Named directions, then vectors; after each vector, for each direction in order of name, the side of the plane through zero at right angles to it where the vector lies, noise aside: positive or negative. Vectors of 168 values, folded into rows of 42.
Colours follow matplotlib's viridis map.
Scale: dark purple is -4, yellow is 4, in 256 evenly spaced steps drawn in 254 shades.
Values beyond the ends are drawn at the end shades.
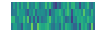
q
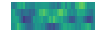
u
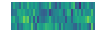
positive, negative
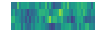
positive, positive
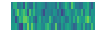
positive, negative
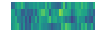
positive, positive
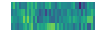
positive, negative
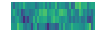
negative, positive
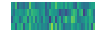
negative, negative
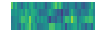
negative, negative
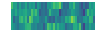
negative, negative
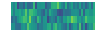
negative, negative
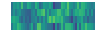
positive, positive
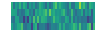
negative, positive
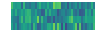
negative, negative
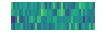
negative, positive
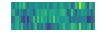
negative, positive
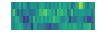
negative, positive
